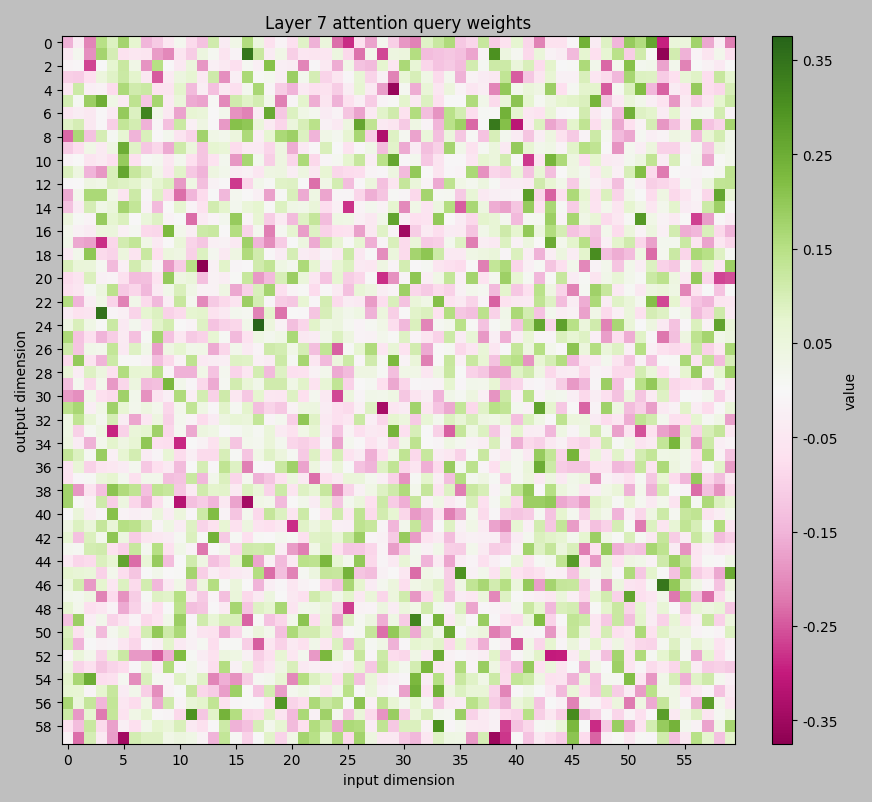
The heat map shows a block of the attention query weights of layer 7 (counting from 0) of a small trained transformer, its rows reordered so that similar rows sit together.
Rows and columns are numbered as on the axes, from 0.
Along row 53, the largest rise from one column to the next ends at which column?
41
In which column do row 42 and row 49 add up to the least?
16
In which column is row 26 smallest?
24
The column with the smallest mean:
12
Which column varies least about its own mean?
27
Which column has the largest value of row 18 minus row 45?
31
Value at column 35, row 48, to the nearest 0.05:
0.1
